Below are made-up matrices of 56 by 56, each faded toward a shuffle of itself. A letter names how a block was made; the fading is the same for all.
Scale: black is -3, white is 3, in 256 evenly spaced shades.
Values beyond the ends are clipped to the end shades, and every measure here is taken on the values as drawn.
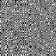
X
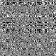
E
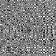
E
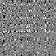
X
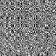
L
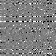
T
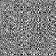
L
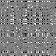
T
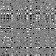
T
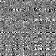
E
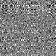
E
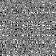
E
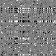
T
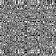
L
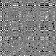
T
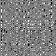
X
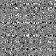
E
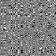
X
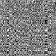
L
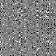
X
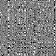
X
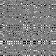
T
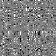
X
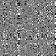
X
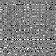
E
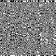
E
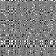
T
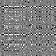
T
